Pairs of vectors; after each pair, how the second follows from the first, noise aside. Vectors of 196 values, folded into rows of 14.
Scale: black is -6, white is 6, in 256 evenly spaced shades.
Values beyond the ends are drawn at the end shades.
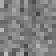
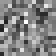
wrapped around, negated, scaled up.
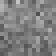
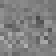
negated, partly zeroed.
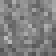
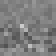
wrapped around, partly zeroed.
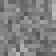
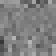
reversed, negated, partly zeroed.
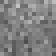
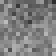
negated.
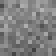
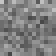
wrapped around, negated.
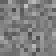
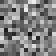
scaled up.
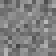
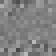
wrapped around, partly zeroed.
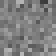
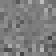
negated, partly zeroed.
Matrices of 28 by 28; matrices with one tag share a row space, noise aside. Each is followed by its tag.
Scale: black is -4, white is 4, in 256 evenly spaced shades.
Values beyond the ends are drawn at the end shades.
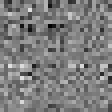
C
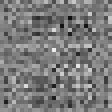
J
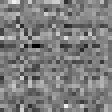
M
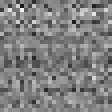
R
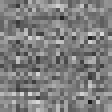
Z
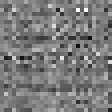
J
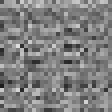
M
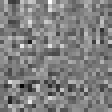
C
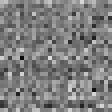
R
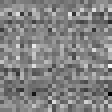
R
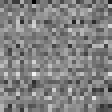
R
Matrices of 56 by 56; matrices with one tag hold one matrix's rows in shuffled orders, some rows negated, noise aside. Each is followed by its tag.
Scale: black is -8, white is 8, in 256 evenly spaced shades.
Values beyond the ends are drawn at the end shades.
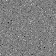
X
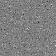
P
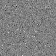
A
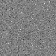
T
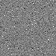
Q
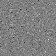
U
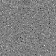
T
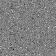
U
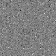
T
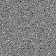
T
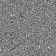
U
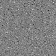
Q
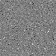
Q
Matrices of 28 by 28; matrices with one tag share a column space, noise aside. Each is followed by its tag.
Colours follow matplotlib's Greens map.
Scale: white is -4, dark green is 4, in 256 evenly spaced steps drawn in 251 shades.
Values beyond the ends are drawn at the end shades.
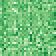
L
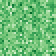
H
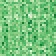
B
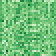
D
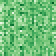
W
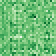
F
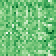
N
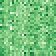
W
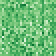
L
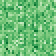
H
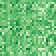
L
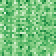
W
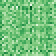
F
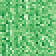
B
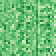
H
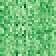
N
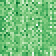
W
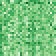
W
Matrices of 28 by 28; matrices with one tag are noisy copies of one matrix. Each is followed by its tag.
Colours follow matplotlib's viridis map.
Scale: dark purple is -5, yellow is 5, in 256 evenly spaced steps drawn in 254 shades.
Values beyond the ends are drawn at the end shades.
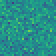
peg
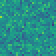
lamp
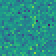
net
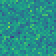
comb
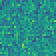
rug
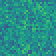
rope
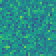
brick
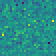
rug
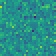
lamp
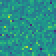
rug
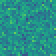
lamp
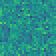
lamp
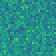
comb
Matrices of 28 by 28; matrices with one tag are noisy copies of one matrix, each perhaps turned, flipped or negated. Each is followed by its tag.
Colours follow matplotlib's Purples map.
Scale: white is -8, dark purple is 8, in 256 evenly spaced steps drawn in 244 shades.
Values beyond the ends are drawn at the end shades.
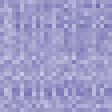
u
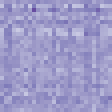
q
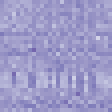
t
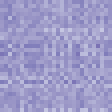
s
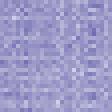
u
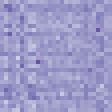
q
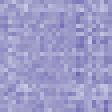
q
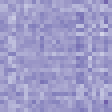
q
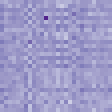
s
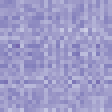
s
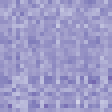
q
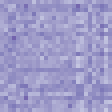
q
